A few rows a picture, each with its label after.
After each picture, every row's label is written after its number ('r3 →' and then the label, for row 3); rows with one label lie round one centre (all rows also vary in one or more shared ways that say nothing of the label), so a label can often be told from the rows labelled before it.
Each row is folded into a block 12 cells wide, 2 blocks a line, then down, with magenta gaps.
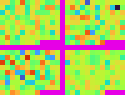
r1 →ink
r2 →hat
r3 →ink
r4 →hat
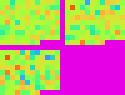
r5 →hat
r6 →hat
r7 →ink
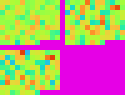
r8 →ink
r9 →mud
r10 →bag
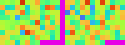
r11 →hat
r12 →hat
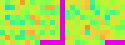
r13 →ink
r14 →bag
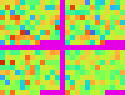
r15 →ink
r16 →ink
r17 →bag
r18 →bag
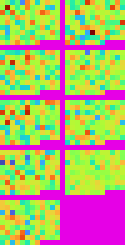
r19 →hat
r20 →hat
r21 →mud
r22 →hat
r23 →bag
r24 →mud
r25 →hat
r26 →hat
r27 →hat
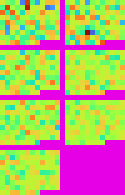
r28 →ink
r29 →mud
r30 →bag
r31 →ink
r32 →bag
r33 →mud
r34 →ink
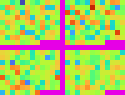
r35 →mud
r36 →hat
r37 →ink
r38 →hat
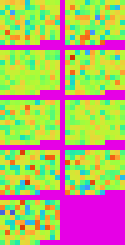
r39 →bag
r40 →hat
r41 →hat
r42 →hat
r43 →bag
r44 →mud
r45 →bag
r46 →mud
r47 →hat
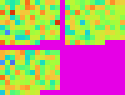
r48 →hat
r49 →bag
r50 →ink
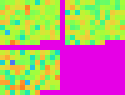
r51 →bag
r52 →hat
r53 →hat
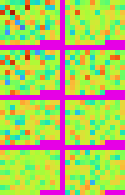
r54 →ink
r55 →hat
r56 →ink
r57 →mud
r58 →ink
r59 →bag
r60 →hat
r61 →hat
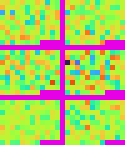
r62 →hat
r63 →ink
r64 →hat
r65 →hat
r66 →mud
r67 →bag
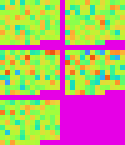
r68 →mud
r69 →ink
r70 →bag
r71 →bag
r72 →bag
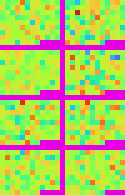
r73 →mud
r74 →mud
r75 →ink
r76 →hat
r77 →ink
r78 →ink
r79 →hat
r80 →hat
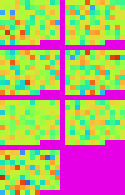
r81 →mud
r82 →hat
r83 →hat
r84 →mud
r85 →ink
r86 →ink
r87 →ink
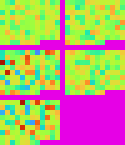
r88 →mud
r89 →hat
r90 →bag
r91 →bag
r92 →hat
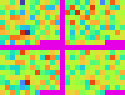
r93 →mud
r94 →mud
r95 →hat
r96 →hat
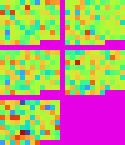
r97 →bag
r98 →mud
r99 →ink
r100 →mud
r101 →ink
